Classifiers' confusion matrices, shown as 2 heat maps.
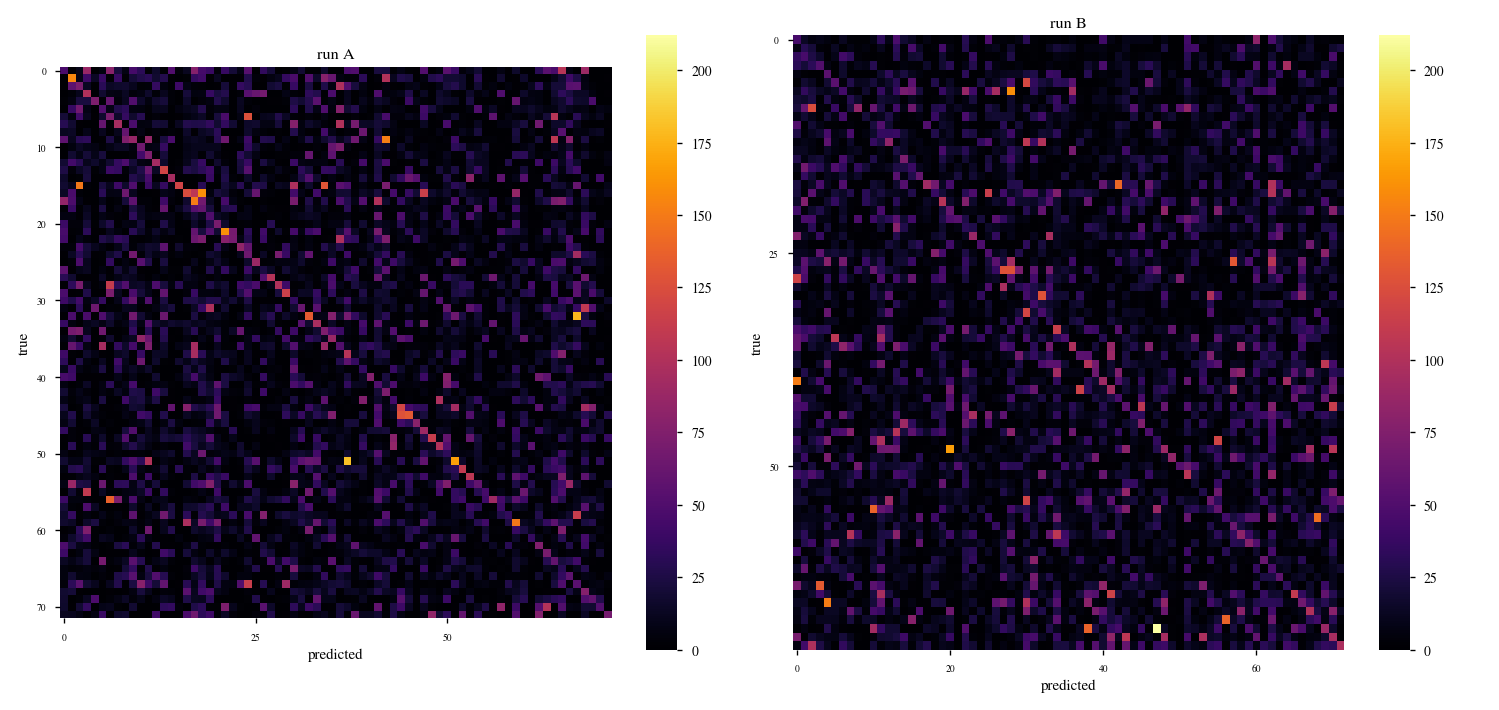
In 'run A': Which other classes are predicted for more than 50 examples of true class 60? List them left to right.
3, 11, 32, 65
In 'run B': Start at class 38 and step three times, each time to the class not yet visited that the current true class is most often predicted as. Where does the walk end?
55
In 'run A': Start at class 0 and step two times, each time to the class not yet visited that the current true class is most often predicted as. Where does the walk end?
30
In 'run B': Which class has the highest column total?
62
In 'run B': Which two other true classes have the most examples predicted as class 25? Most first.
18, 44
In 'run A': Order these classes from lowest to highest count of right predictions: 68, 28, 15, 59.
68, 28, 15, 59
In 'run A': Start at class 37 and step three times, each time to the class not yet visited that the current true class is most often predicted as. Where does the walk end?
50
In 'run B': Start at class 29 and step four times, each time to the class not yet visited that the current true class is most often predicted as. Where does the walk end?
60
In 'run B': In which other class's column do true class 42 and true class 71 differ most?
2
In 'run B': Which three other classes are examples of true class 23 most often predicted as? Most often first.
33, 0, 63
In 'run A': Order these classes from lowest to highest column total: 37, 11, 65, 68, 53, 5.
53, 5, 11, 37, 68, 65
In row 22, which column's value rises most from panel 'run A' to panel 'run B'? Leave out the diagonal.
13
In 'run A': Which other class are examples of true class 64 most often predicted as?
5
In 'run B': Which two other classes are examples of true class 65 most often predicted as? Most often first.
41, 11
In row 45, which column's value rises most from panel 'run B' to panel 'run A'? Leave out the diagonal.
44
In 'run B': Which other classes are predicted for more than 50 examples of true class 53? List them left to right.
43, 55, 70
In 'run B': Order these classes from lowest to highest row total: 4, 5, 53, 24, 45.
24, 4, 53, 45, 5
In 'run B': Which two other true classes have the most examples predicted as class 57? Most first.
26, 41
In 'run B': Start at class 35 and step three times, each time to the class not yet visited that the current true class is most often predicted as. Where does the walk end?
32
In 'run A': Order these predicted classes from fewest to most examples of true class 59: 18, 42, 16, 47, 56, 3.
56, 3, 42, 47, 18, 16
